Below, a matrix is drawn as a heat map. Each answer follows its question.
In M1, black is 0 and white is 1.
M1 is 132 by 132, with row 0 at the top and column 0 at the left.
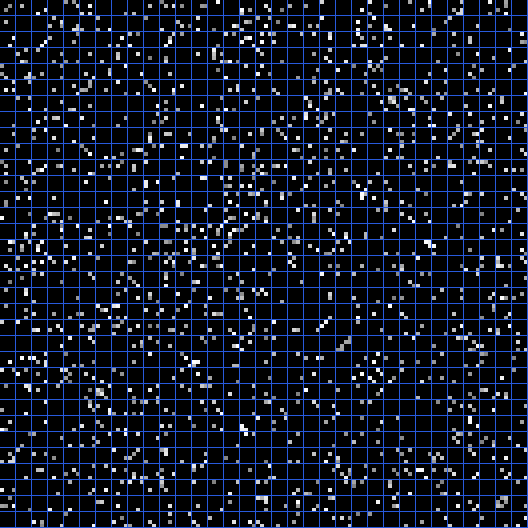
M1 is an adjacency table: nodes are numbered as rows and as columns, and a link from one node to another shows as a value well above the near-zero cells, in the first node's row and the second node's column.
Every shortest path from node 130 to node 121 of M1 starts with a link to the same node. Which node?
node 37
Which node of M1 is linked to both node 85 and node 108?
node 86
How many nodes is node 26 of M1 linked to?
7
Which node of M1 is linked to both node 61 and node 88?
node 16
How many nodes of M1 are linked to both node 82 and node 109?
3
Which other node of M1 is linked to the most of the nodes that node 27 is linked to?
node 63
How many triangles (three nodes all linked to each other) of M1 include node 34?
8
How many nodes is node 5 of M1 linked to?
8
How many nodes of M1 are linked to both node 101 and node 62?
3
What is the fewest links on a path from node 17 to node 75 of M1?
4
